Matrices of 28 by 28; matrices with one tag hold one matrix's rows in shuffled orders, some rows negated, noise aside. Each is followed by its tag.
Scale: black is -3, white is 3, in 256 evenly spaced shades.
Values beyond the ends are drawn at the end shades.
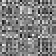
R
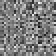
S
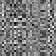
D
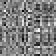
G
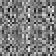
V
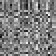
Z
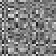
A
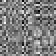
G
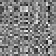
Z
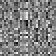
Z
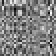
D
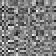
A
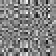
Z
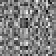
Z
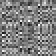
R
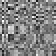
A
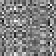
D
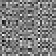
R
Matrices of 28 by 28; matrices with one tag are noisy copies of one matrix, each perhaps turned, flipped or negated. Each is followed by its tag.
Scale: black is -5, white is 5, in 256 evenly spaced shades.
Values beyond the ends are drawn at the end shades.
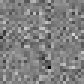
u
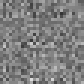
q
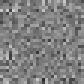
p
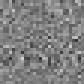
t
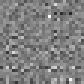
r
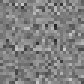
u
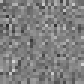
p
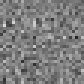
t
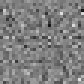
t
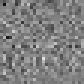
t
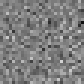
t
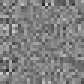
p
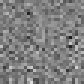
r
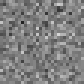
t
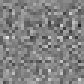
t
